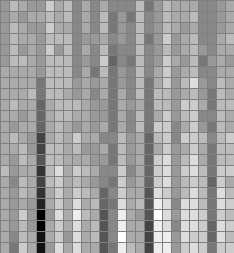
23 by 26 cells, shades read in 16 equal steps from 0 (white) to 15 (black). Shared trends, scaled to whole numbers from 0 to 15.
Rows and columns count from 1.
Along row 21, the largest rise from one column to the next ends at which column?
5
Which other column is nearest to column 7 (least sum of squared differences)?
25
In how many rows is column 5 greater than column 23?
16
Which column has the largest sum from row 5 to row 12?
13
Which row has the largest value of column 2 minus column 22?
23
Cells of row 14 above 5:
9
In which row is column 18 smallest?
20
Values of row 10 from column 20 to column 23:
6 3 3 5
